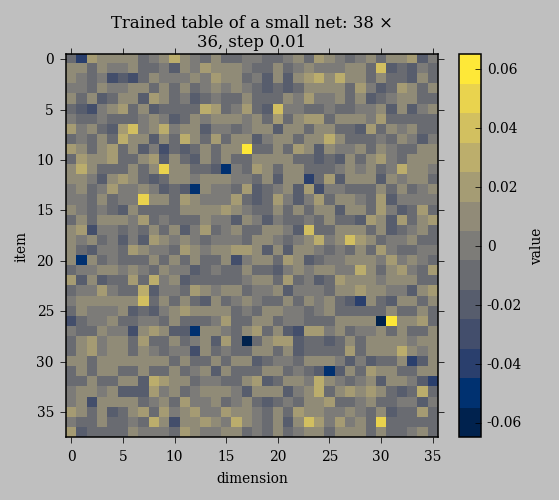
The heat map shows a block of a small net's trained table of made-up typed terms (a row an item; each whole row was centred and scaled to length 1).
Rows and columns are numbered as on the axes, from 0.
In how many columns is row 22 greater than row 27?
15
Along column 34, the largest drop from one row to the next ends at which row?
34
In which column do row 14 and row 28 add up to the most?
7
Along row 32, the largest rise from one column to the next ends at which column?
8
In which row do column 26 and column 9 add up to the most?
11
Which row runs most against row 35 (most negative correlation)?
29
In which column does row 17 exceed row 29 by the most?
23
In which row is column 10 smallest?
36
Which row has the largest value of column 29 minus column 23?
12
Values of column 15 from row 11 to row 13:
-0.05 0.01 0
